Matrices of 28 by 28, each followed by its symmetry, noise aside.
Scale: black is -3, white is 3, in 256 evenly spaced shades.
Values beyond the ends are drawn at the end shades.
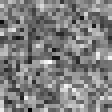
no symmetry.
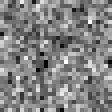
symmetric.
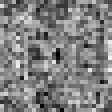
mirrored top to bottom.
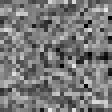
mirrored top to bottom.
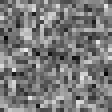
same after a half turn.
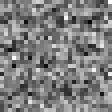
no symmetry.
